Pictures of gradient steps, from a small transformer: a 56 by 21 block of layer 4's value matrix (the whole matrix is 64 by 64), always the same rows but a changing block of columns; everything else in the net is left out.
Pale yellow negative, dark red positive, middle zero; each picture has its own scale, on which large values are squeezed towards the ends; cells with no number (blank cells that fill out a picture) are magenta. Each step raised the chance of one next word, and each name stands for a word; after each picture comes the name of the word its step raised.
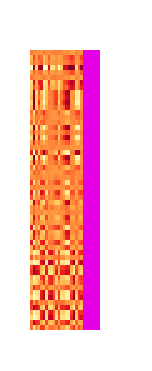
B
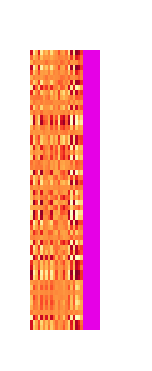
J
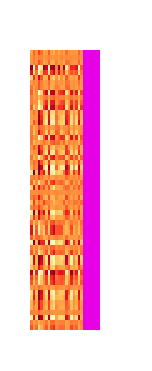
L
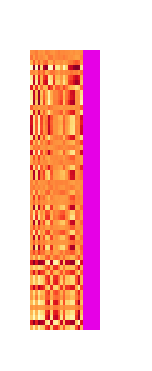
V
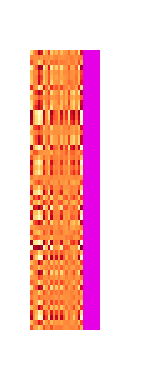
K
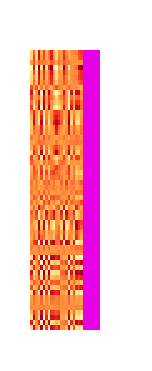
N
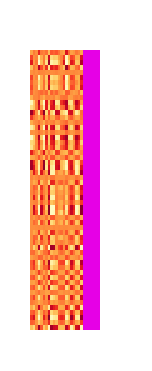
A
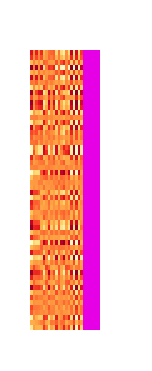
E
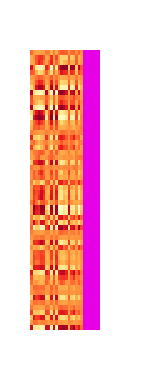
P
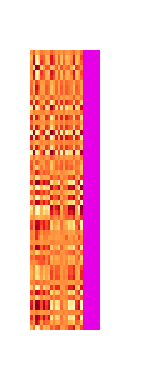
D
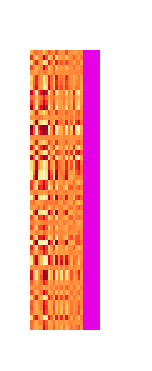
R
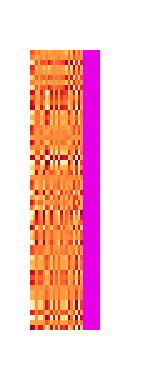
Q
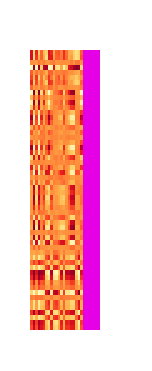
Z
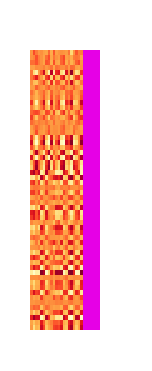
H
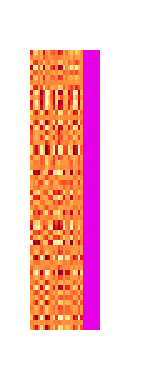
E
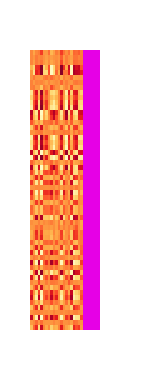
B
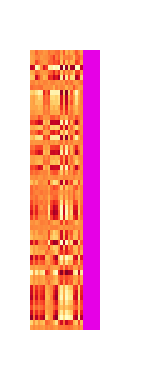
L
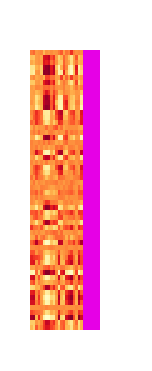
B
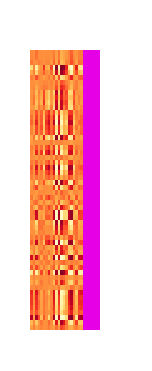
L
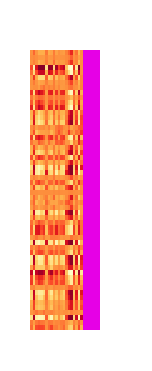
L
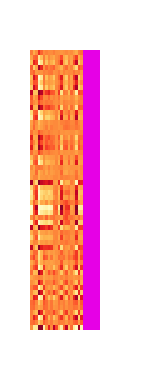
P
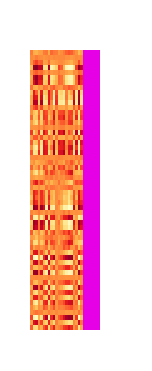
E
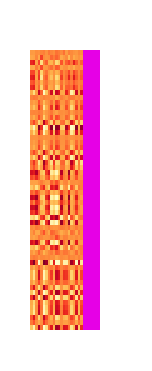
R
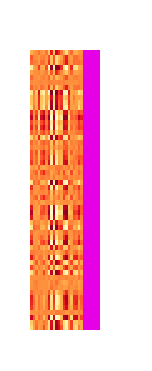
P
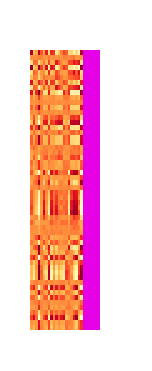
J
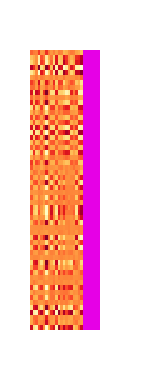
D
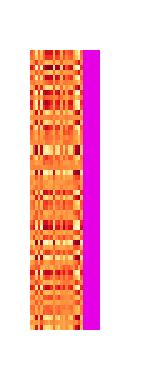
E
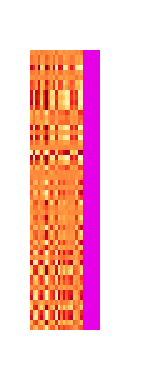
B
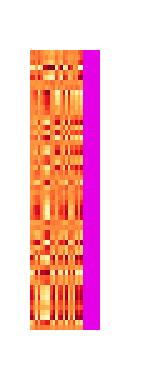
L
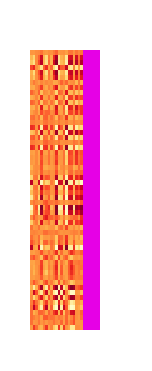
D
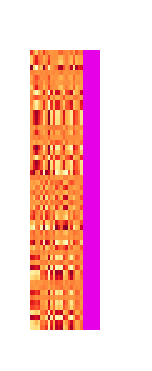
Z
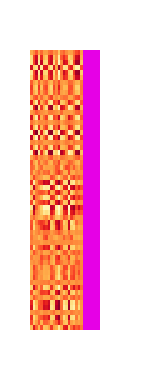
D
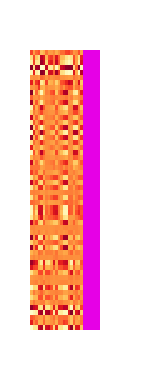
D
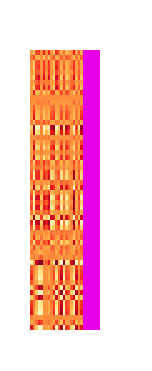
R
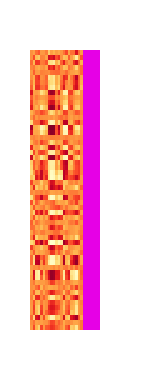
R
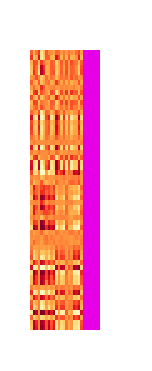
Z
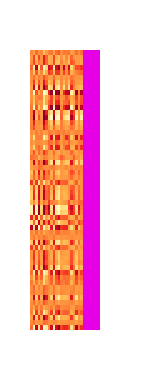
P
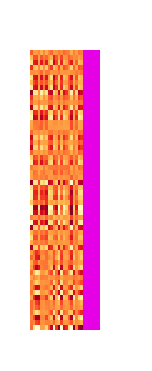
P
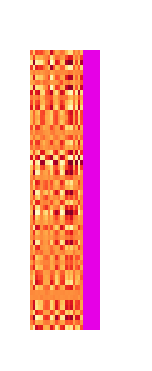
Q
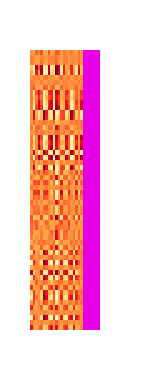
B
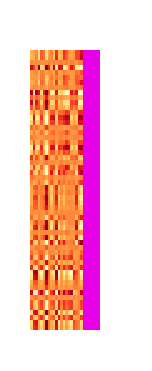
Z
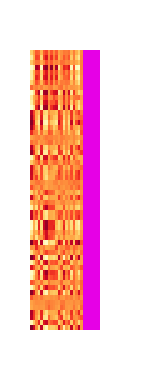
N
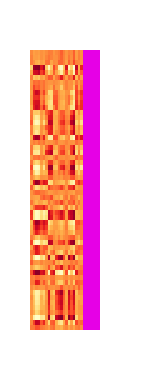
L
